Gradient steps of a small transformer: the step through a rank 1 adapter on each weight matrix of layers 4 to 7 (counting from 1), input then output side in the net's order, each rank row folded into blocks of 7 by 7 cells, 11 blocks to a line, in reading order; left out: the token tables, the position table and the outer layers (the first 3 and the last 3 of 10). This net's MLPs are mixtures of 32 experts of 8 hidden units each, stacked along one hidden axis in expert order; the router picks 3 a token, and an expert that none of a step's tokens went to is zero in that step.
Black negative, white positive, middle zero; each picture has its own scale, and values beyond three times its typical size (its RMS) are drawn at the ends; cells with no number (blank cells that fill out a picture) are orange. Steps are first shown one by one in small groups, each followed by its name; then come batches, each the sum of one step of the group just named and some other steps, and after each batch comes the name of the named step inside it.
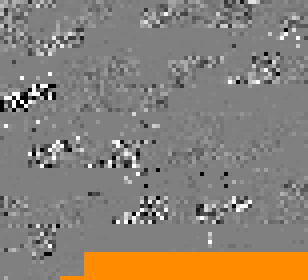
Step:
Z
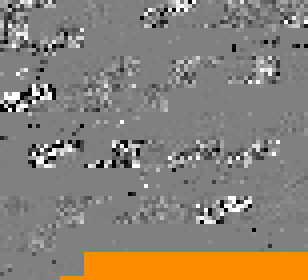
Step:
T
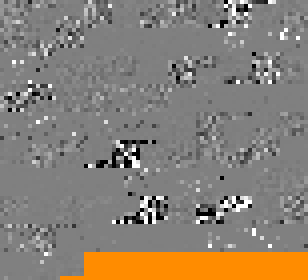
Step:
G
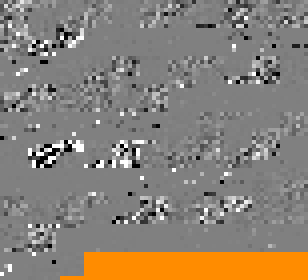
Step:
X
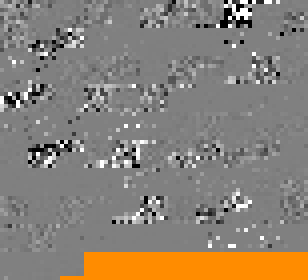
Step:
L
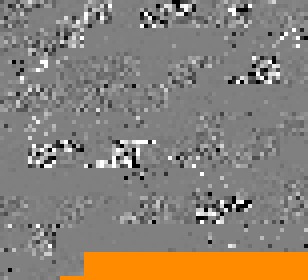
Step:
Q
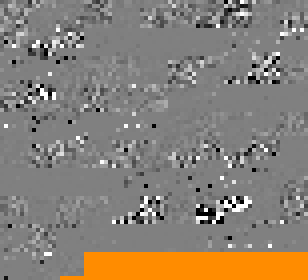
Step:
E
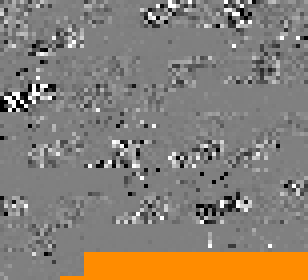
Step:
Z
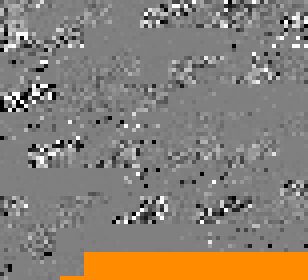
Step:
Z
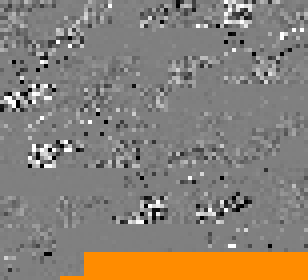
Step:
Q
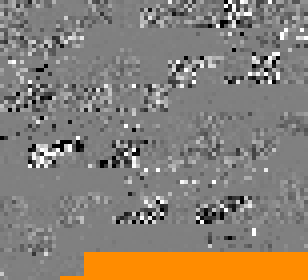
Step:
G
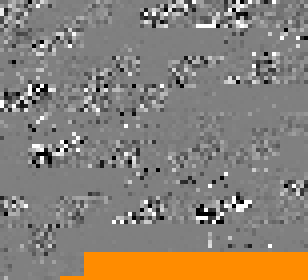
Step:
Z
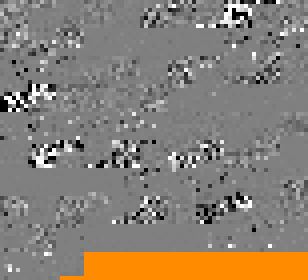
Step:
E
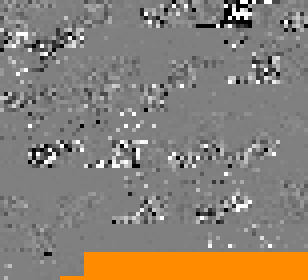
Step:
L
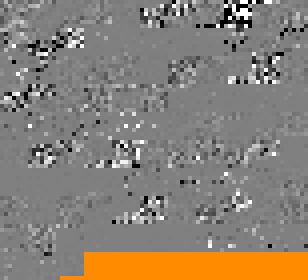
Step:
L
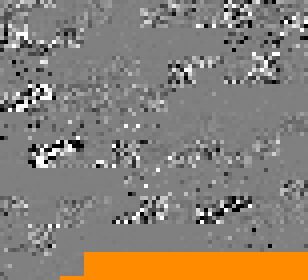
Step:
T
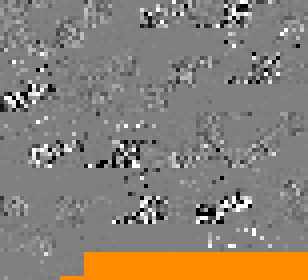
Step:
G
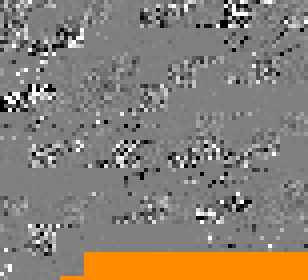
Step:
X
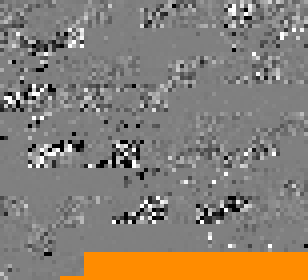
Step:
Q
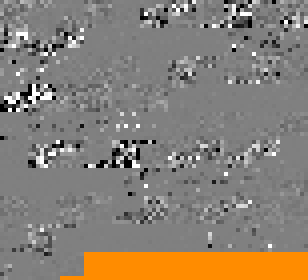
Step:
T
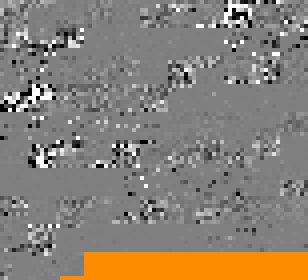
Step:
T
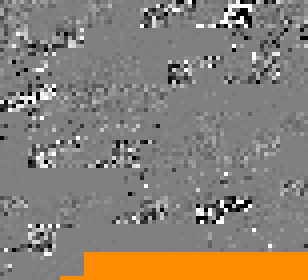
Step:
Q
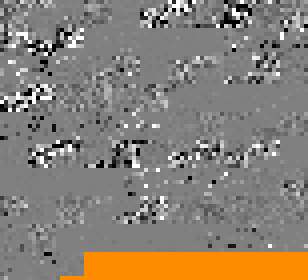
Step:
T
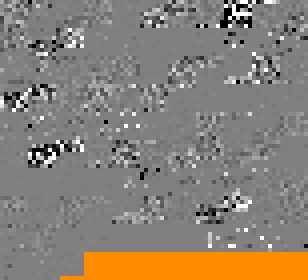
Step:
L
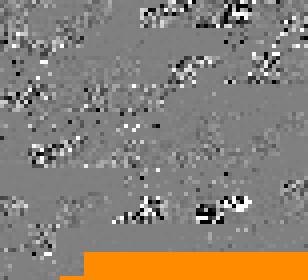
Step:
E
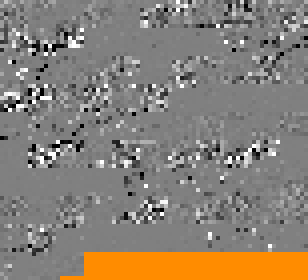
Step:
T
